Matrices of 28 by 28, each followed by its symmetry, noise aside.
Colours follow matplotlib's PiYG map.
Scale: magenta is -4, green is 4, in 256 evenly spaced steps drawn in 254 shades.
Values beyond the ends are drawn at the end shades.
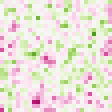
no symmetry.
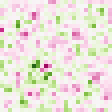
symmetric across the other diagonal.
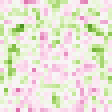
mirrored left to right.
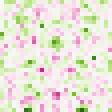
mirrored left to right.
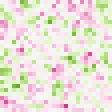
antisymmetric.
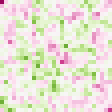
symmetric across the other diagonal.
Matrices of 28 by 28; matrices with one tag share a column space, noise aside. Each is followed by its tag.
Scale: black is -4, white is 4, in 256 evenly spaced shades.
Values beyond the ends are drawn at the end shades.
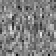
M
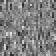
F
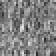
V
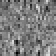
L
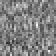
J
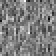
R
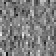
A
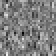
F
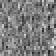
J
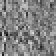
F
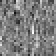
R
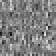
F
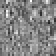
R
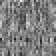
V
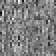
R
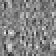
F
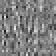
M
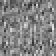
J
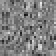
F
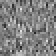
J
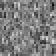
F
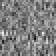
F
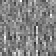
A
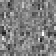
F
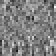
L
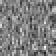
J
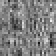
V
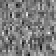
F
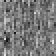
V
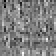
V
